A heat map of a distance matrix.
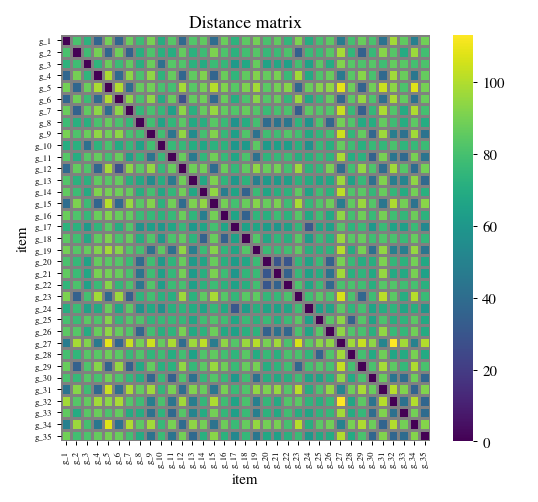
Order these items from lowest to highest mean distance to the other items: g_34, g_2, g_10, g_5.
g_10, g_2, g_34, g_5
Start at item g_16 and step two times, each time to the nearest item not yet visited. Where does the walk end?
g_14
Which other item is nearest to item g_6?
g_12
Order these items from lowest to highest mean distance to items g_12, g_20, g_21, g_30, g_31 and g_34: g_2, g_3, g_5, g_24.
g_24, g_3, g_2, g_5
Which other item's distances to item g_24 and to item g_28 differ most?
g_17
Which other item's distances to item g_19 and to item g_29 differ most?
g_5
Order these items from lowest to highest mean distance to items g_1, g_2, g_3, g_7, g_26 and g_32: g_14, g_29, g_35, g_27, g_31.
g_29, g_35, g_14, g_31, g_27
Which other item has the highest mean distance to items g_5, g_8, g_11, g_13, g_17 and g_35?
g_27
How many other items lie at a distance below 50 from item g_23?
4
